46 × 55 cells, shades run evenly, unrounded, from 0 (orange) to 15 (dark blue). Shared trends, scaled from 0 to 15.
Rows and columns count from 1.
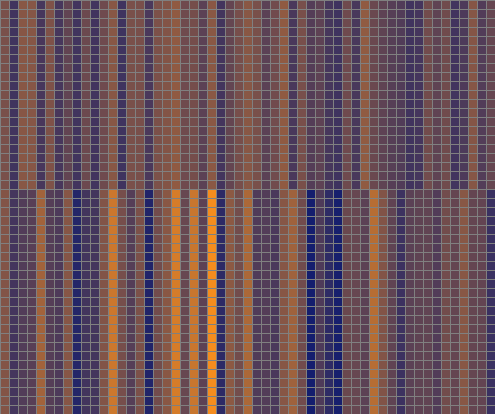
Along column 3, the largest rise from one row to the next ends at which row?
22
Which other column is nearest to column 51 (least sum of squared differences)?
47
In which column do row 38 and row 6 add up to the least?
24
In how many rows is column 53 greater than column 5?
25
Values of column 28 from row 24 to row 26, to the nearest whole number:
5 5 5
